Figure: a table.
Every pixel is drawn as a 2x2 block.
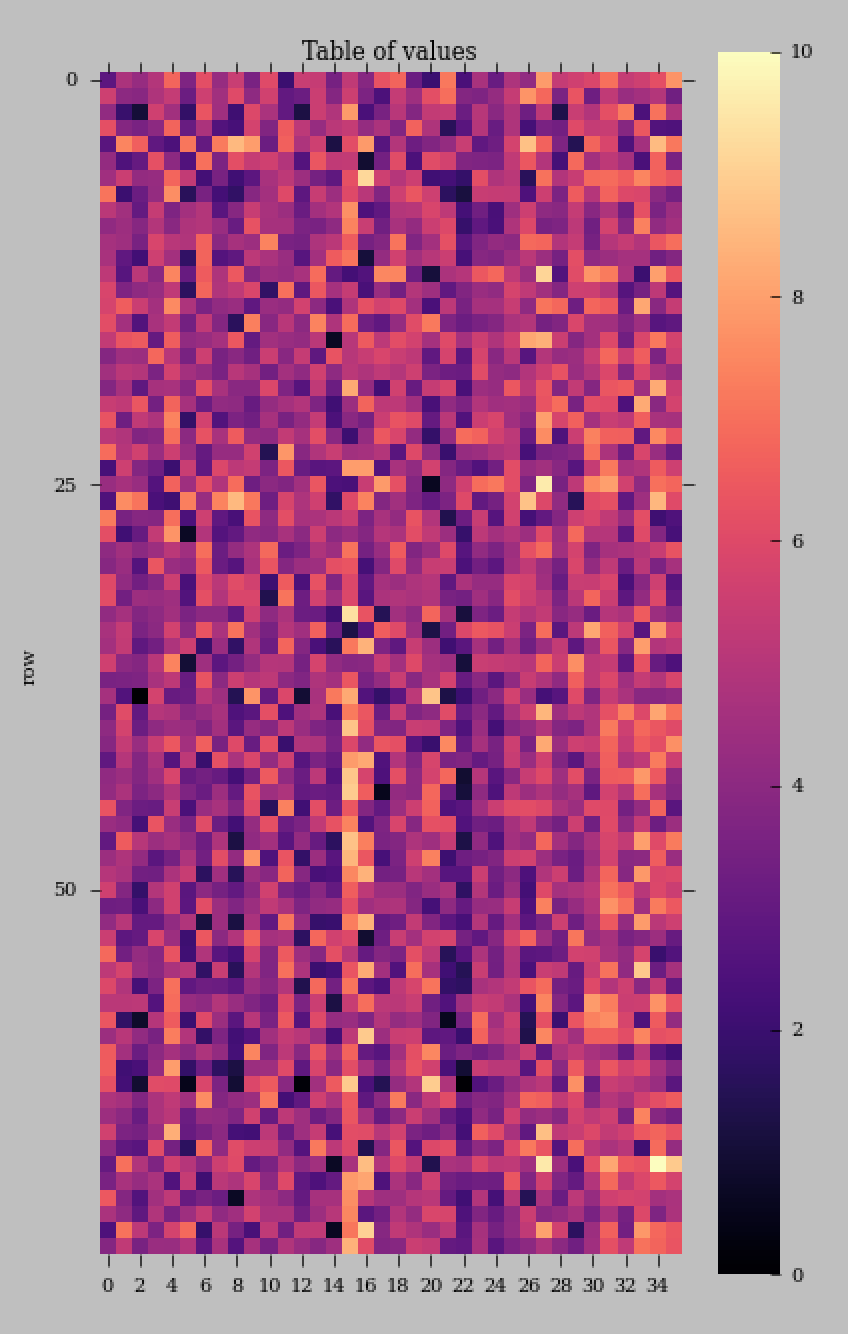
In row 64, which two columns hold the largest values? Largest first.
33, 15
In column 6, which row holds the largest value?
63
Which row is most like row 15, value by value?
60
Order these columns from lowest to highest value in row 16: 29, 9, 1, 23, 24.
9, 29, 24, 23, 1
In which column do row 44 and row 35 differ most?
17
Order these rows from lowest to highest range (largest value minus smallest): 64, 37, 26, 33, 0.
37, 64, 0, 26, 33
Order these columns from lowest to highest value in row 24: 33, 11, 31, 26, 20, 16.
26, 33, 20, 11, 31, 16
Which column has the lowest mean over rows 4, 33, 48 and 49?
14
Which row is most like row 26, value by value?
4
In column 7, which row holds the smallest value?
61
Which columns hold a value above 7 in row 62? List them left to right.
15, 20, 29
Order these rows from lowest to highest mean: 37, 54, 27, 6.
54, 27, 37, 6
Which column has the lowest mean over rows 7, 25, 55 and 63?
22
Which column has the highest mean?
15
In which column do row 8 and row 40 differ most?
16
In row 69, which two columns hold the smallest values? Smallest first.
8, 26
